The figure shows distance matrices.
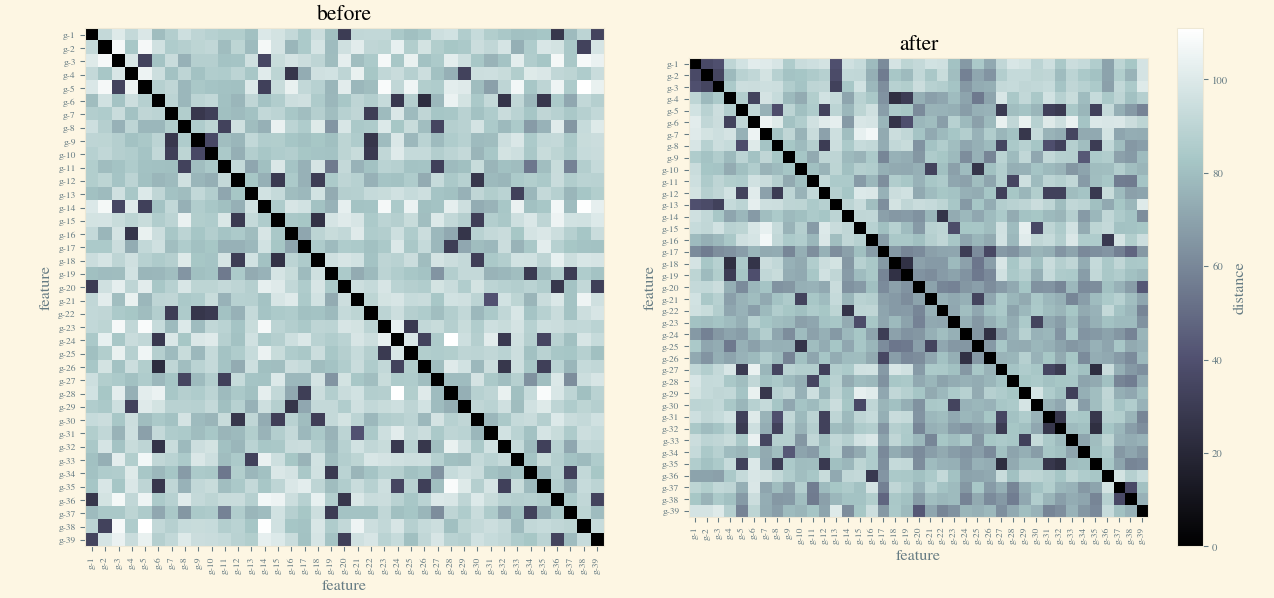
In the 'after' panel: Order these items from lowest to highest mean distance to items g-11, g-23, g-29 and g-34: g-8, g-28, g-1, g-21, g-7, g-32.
g-28, g-7, g-21, g-32, g-8, g-1
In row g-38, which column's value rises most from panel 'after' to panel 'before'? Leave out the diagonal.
g-37
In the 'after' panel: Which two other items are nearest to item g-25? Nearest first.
g-10, g-21
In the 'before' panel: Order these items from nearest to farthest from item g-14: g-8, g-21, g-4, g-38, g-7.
g-8, g-21, g-7, g-4, g-38
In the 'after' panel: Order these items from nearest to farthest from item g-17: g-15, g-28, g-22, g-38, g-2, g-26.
g-26, g-38, g-2, g-28, g-22, g-15
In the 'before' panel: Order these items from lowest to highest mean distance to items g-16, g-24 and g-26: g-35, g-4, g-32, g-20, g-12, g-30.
g-32, g-35, g-4, g-12, g-30, g-20
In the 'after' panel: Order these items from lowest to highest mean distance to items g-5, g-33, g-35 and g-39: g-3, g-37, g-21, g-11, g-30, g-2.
g-21, g-37, g-30, g-11, g-2, g-3
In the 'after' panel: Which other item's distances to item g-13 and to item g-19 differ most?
g-18
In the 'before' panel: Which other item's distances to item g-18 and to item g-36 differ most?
g-15
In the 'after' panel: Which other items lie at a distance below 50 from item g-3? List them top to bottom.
g-1, g-2, g-13
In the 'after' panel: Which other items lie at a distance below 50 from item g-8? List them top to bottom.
g-5, g-12, g-27, g-31, g-32, g-35
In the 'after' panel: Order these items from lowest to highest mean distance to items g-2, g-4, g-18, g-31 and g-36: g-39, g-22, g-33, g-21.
g-21, g-22, g-39, g-33
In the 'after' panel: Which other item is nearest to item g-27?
g-35
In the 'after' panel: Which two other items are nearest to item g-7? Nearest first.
g-29, g-33
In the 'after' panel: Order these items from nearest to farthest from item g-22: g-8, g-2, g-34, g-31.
g-34, g-31, g-8, g-2
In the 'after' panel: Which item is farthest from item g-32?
g-6
